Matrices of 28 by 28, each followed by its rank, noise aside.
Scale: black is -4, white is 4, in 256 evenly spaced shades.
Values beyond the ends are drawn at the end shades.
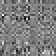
three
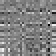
two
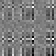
one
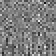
six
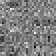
six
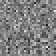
six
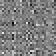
four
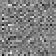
six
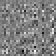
three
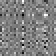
three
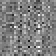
three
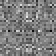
four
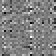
three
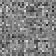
six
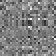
four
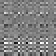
one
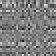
three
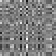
two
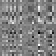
two
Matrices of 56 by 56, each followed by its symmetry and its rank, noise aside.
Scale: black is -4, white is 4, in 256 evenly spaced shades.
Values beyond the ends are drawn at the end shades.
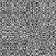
antisymmetric, rank four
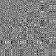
antisymmetric, rank four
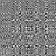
antisymmetric, rank four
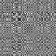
symmetric, rank four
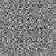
no symmetry, rank six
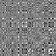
symmetric, rank three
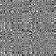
no symmetry, rank four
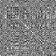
symmetric, rank six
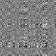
no symmetry, rank three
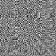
antisymmetric, rank six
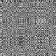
antisymmetric, rank four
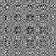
symmetric, rank four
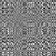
no symmetry, rank three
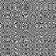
no symmetry, rank four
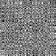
antisymmetric, rank four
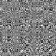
no symmetry, rank six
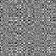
no symmetry, rank three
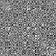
symmetric, rank six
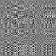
no symmetry, rank three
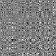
no symmetry, rank six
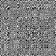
symmetric, rank six
